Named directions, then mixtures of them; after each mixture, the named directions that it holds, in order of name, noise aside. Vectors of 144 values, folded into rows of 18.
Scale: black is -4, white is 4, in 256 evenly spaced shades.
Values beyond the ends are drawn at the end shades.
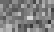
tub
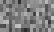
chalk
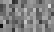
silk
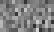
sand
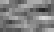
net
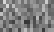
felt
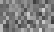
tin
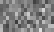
tin.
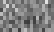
felt.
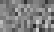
sand.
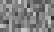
chalk.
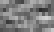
net.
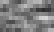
net.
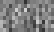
chalk, felt, sand.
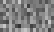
chalk.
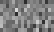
sand.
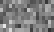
chalk, felt, net.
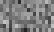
chalk.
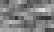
net.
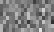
tin.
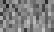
felt.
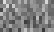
felt.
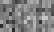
net, silk, tub.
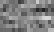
net, tub.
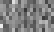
silk, tin.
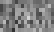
silk, tin.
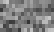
felt, net, tin.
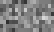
net, sand, silk.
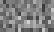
felt, tin, tub.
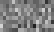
sand, tin.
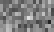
tub.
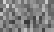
felt.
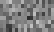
tub.
